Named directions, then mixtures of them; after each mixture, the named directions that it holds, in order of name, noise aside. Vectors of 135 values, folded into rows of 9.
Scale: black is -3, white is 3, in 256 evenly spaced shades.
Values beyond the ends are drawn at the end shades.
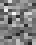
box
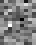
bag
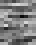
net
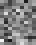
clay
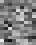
bag, clay.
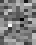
bag.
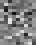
box.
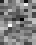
bag.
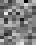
bag, clay.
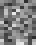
box, clay.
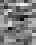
bag, net.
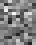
box.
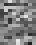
box, net.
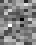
bag.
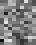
clay.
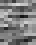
net.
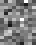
bag, clay.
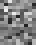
box.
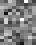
bag, clay.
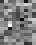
bag.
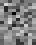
box, clay.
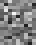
box.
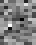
bag.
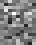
box.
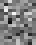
box.
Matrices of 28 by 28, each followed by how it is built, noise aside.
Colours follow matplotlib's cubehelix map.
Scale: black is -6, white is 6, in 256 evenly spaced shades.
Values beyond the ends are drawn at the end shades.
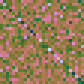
diagonal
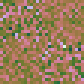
block diagonal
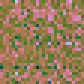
low rank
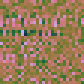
low rank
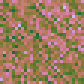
Toeplitz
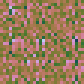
low rank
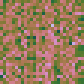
blocks
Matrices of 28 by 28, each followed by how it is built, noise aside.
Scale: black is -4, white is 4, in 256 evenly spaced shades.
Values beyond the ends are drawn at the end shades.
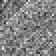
Hankel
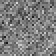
Hankel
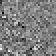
lower triangular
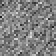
Hankel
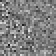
lower triangular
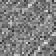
Hankel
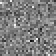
block diagonal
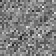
Hankel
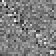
banded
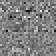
uneven rows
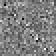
banded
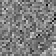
Hankel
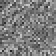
Hankel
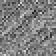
Hankel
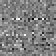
uneven rows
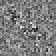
banded
